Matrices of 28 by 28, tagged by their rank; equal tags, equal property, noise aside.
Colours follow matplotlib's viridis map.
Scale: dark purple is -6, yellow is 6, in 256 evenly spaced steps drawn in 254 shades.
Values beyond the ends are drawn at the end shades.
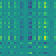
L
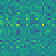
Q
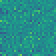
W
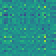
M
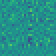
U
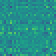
Q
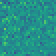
W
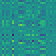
M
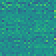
W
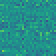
U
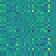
M
